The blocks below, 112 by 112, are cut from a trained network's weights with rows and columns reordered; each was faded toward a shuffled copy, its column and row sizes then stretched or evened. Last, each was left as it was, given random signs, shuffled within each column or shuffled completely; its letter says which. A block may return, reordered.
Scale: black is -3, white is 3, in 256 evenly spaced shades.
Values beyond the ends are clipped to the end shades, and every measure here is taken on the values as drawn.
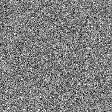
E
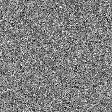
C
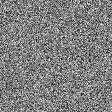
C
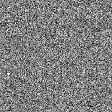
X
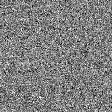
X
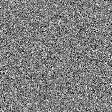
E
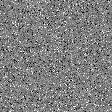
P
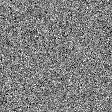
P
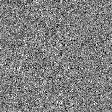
X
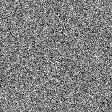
P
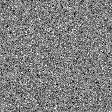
C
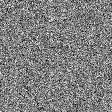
P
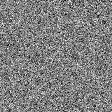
P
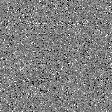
X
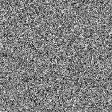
X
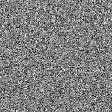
X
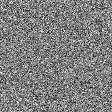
E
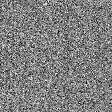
C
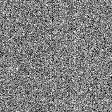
C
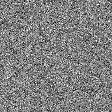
E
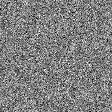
C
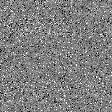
X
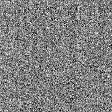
X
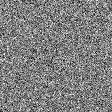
P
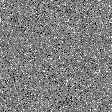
P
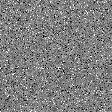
E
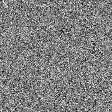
C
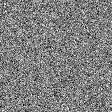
P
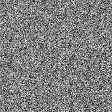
X
